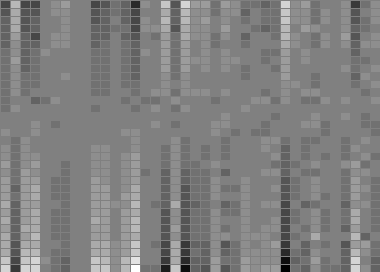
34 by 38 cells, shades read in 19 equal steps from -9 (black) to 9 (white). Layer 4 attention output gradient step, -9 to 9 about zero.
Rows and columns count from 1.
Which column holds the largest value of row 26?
14
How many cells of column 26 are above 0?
5
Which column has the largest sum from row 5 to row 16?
29
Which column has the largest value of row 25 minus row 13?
4
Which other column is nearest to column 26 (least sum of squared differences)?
12
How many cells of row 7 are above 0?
9
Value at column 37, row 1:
-1
